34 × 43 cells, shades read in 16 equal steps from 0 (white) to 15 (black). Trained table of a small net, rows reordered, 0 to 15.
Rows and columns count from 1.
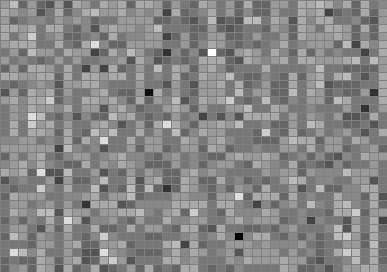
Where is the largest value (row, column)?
30, 27
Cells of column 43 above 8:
8
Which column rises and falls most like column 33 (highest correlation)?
25
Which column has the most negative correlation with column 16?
21
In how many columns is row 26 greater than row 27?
19
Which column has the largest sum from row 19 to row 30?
7
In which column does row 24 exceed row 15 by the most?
4
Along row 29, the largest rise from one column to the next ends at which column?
39
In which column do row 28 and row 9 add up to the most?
10
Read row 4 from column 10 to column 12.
7 10 6
